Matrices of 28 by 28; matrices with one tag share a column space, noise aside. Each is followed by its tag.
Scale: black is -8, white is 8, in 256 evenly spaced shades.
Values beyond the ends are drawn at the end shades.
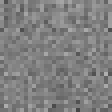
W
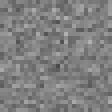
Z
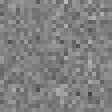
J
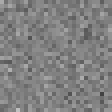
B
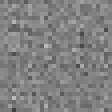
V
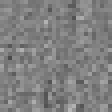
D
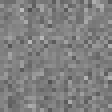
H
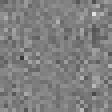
B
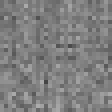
D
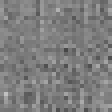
D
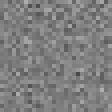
J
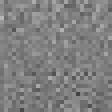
W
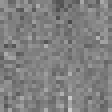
H
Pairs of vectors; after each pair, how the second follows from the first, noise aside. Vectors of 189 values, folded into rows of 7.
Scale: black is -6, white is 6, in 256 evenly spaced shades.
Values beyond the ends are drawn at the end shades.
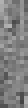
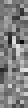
wrapped around, scaled up.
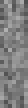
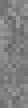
wrapped around, negated, shrunk.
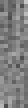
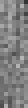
negated.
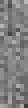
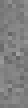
wrapped around, negated, shrunk.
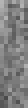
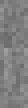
wrapped around, shrunk.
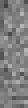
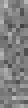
negated.
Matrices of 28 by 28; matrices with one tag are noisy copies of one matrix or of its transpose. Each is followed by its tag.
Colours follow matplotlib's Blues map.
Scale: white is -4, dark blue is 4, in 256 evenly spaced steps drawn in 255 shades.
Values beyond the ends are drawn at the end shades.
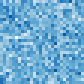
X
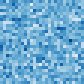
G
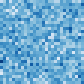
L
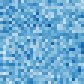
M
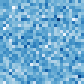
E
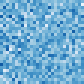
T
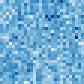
L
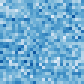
L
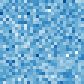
T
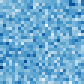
L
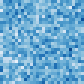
X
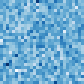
E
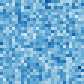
G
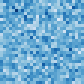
X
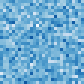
E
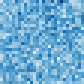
L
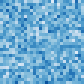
M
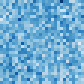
L
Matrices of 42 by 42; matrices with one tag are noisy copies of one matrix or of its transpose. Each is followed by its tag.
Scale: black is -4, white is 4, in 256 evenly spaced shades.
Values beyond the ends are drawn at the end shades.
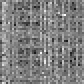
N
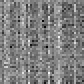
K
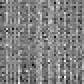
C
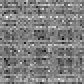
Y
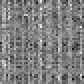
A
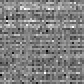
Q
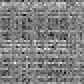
N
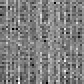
C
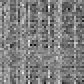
K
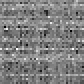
K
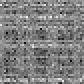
Y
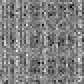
Y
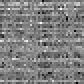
A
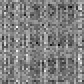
Y
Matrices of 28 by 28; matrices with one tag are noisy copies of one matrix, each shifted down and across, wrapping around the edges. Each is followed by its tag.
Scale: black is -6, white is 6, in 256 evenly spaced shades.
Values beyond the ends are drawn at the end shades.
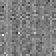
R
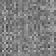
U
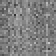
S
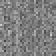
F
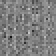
F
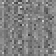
R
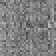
S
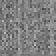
U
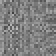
U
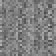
R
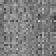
S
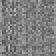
U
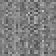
R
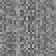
U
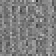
F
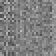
U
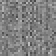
U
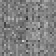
S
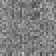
S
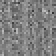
F
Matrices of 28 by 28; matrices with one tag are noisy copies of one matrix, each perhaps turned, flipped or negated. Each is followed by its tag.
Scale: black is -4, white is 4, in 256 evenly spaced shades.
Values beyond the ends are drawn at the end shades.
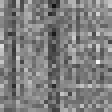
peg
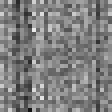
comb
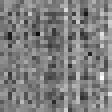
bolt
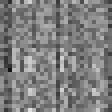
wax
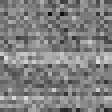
peg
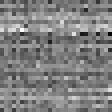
comb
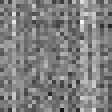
comb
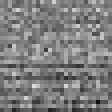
bolt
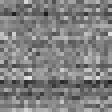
comb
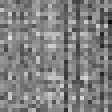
bolt
